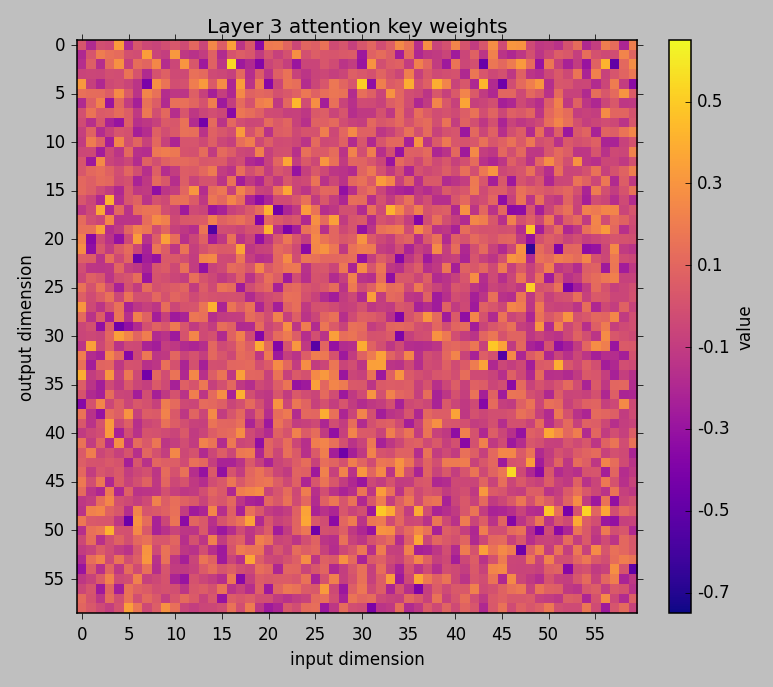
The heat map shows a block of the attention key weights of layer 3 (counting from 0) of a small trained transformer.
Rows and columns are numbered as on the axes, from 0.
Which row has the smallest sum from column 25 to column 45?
37
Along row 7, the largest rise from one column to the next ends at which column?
17
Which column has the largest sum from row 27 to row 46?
26
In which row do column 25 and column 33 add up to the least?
31
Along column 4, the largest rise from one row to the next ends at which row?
30
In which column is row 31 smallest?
25
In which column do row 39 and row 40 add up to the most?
3
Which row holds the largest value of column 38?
4
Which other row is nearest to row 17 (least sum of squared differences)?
19
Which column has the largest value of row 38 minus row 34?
7
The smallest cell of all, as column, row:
48, 21
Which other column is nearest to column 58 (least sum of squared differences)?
1
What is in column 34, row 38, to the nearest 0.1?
-0.1
